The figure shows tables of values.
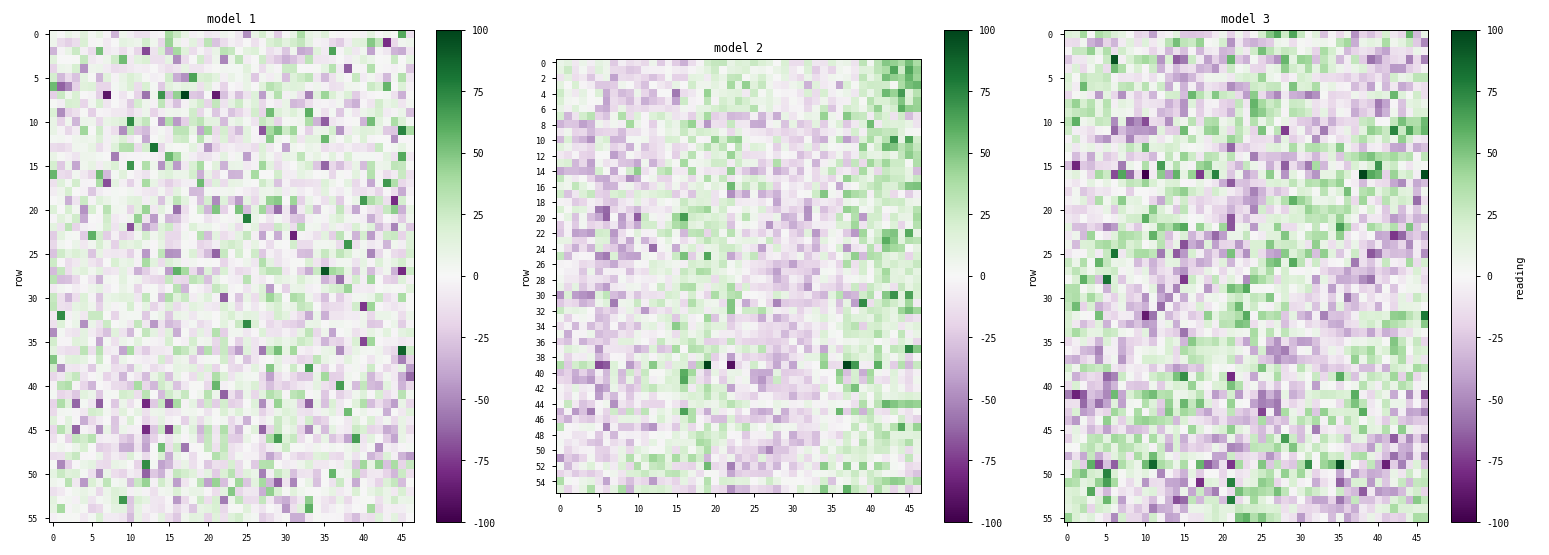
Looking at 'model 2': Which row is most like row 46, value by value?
36
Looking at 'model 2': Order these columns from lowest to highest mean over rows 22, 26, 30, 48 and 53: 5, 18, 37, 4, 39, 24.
4, 24, 5, 37, 18, 39
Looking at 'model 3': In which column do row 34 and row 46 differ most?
11
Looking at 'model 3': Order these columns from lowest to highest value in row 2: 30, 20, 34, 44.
20, 44, 30, 34
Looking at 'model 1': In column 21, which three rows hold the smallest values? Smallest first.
7, 25, 19
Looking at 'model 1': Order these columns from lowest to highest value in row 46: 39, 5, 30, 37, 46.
37, 46, 30, 5, 39
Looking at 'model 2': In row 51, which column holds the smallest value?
0
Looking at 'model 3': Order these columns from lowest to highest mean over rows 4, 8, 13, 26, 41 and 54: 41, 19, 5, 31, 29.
19, 41, 5, 31, 29
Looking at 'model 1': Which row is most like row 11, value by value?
36
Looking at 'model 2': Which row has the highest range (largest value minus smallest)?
39
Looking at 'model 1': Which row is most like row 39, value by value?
48
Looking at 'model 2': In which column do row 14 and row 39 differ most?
22
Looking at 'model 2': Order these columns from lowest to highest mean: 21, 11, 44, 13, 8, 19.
8, 11, 13, 21, 19, 44
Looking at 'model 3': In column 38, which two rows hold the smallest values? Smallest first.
52, 28
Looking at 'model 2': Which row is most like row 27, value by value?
49
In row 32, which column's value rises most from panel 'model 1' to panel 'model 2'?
45
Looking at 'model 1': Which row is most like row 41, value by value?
30
